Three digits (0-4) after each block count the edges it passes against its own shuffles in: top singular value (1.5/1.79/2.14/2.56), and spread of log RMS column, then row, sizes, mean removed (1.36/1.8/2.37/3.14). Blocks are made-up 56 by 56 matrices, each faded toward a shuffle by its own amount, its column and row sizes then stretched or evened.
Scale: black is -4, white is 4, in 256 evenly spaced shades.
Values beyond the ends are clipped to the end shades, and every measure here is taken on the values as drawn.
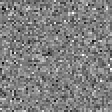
1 0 1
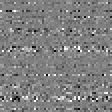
2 1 4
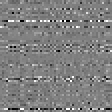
4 0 4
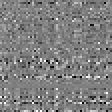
3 1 4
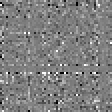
1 3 3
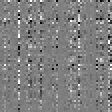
3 4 2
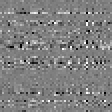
3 1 4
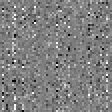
1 3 1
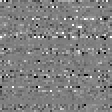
0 0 4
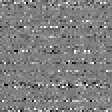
1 0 4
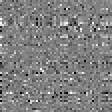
3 1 3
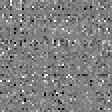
1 2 3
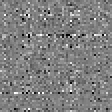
0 2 3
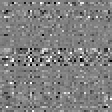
3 1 4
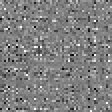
2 2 3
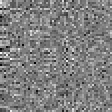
3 2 1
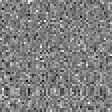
3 1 0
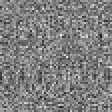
2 0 2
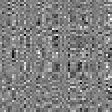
3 3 1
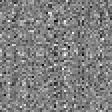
2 2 1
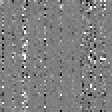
0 4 1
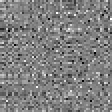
3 0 1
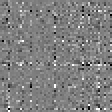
2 3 3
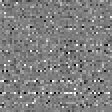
2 0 3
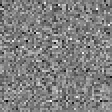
2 0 2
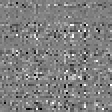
2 2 4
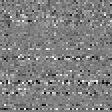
0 0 4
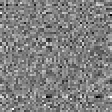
3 1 2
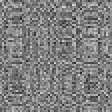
4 2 2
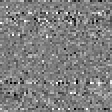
2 0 3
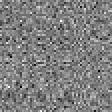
3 1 1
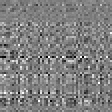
4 1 4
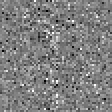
1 2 0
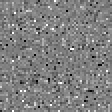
0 0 1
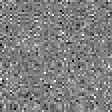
3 1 0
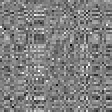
4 2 2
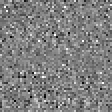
0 0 2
